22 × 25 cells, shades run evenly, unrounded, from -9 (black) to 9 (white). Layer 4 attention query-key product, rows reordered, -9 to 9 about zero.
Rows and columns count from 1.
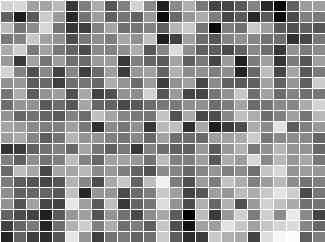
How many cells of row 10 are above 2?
4
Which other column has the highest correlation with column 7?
24
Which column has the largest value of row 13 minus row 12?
17
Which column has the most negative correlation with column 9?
5
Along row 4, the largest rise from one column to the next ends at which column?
15
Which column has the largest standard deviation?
22
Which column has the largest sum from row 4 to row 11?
25
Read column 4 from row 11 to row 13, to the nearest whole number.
-2 0 -2
